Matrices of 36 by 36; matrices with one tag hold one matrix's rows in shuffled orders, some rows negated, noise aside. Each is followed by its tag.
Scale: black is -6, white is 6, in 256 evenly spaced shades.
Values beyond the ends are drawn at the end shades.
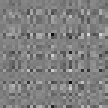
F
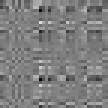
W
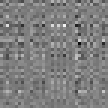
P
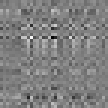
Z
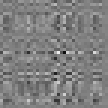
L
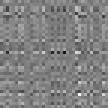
P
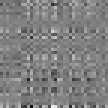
Z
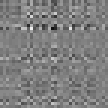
Z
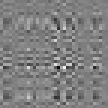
L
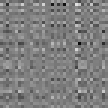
P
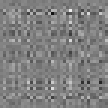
F
